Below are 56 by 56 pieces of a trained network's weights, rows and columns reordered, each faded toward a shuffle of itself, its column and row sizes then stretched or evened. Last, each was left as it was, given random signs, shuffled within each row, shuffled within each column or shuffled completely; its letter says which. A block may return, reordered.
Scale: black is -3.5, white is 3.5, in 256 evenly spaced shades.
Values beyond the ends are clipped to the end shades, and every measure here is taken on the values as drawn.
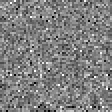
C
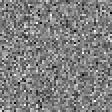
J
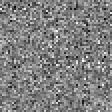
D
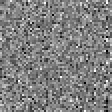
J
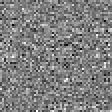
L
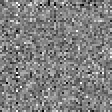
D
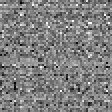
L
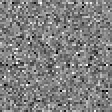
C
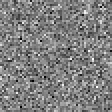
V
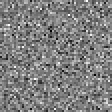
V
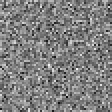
C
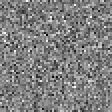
C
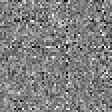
D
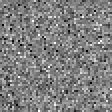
V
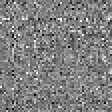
L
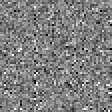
D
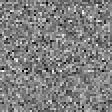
C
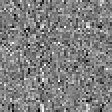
L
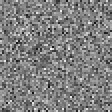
C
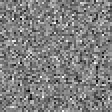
D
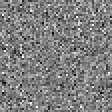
J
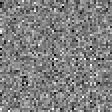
L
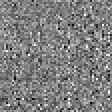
L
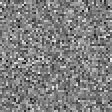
C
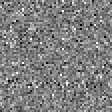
C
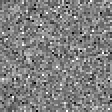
V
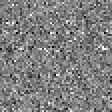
C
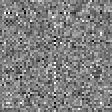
L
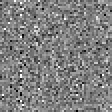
J
